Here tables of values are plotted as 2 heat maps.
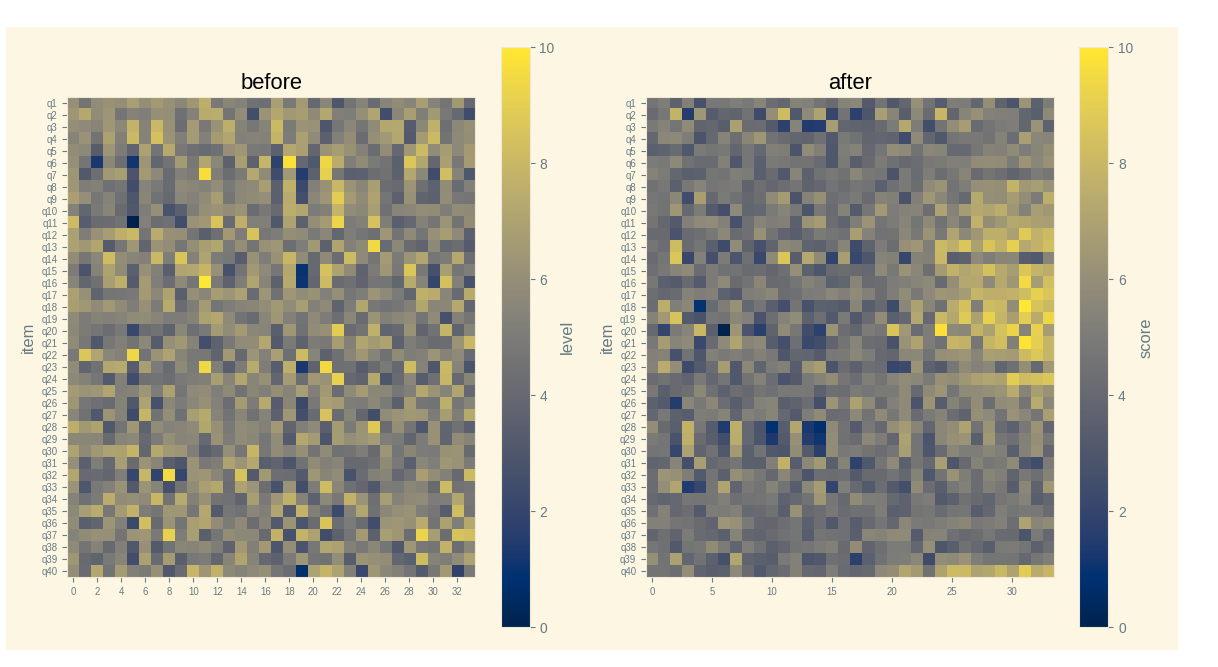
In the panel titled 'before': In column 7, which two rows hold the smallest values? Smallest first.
q32, q26
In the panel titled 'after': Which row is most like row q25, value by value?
q8
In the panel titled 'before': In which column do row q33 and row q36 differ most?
8
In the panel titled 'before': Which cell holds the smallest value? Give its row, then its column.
q11, 5
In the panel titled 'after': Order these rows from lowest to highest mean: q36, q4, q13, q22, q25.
q4, q36, q25, q22, q13
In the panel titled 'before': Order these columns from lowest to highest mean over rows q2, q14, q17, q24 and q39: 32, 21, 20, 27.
27, 32, 20, 21
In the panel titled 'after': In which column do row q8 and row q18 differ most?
4
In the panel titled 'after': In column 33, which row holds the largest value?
q19
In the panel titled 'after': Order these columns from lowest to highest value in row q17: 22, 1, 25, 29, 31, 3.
1, 22, 3, 25, 29, 31
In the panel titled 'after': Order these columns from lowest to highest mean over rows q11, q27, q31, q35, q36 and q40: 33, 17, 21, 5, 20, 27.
17, 5, 20, 21, 27, 33
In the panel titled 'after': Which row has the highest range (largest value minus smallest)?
q20
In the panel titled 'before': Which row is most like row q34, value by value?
q14
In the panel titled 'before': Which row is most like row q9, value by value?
q8
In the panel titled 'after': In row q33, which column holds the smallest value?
3
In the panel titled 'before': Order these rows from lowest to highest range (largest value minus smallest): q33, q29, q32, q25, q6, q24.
q25, q29, q33, q24, q32, q6
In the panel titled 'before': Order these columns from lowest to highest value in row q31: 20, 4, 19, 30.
19, 30, 20, 4
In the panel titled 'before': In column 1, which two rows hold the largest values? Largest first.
q22, q2
